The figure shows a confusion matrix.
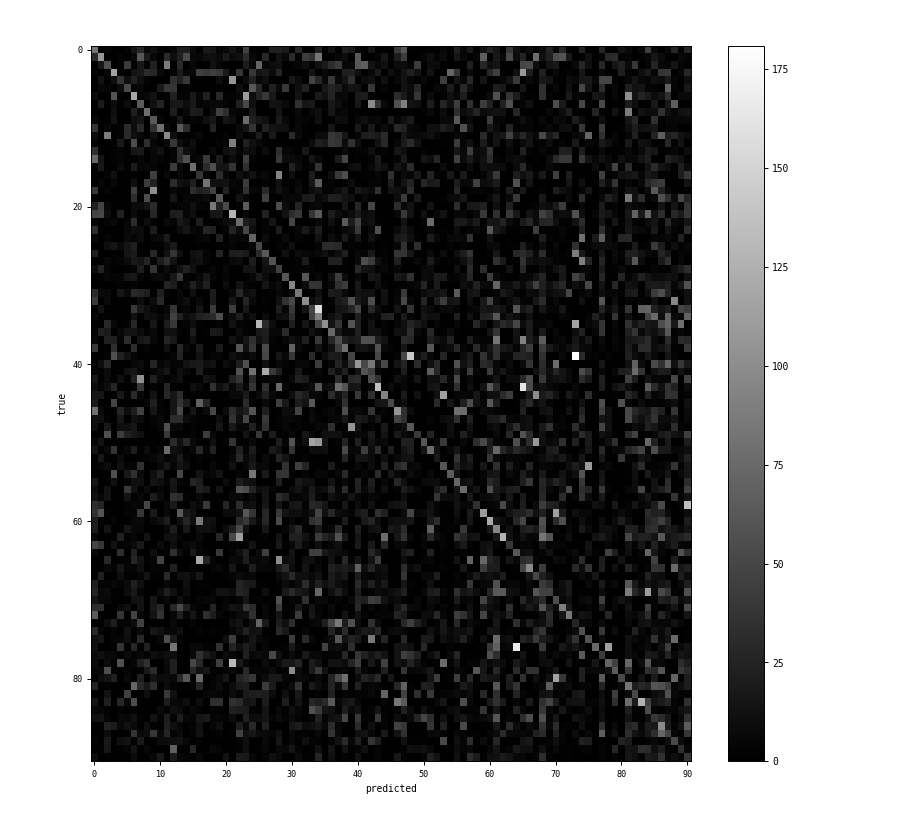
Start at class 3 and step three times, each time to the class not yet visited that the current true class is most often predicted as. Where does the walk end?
28
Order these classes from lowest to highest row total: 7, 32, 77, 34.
77, 32, 34, 7
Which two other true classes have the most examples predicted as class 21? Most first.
78, 4
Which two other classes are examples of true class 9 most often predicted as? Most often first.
23, 55
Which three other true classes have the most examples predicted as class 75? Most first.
53, 11, 30
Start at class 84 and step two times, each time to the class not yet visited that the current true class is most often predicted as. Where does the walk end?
34
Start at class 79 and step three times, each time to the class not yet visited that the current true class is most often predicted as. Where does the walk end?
51
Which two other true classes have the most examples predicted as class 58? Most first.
79, 17
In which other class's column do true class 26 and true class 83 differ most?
73
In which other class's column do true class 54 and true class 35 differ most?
25
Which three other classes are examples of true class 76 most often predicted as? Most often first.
64, 78, 12
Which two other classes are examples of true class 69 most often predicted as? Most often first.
84, 81
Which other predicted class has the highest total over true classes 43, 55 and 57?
65
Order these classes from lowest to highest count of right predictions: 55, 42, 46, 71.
42, 55, 71, 46
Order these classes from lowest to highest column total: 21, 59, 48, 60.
48, 59, 21, 60
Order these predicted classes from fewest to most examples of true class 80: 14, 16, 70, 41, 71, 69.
69, 41, 71, 14, 16, 70
